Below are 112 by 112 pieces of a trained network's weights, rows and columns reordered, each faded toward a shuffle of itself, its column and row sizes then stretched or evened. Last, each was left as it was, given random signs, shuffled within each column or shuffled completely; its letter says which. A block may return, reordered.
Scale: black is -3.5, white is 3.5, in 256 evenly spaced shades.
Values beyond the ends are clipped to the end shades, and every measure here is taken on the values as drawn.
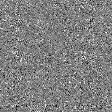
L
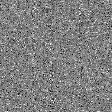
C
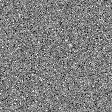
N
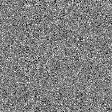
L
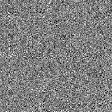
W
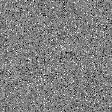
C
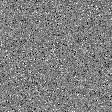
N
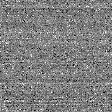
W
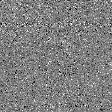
L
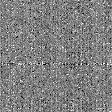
W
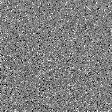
L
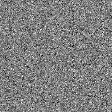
L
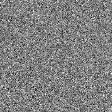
L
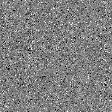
L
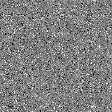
L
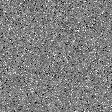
N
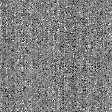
W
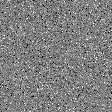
N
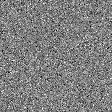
N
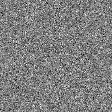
C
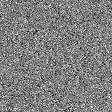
N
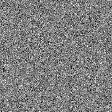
L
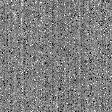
C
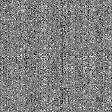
W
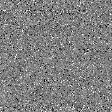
L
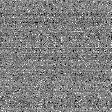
W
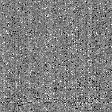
W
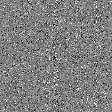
C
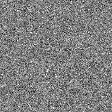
L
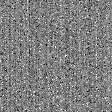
C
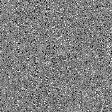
C
